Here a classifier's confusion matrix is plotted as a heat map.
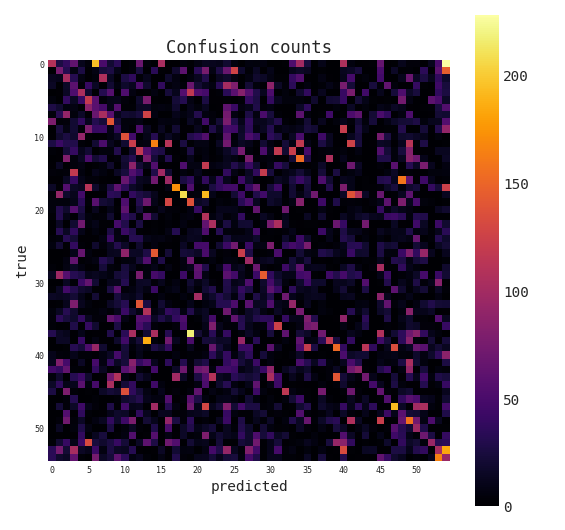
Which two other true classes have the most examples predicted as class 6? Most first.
0, 39
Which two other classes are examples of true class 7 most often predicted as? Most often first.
13, 2
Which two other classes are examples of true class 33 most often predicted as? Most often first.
12, 3
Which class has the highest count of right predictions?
18
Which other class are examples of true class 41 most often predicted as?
49
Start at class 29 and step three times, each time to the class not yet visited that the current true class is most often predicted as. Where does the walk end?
53
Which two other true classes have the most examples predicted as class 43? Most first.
39, 22
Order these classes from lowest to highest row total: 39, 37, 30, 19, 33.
30, 33, 19, 37, 39
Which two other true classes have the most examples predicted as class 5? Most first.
52, 17
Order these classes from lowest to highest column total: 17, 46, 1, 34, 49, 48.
17, 46, 1, 48, 34, 49
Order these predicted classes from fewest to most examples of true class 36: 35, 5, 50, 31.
50, 5, 35, 31
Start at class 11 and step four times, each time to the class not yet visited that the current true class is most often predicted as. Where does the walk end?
34
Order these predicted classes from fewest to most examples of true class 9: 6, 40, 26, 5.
26, 6, 5, 40
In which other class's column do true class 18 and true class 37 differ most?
19
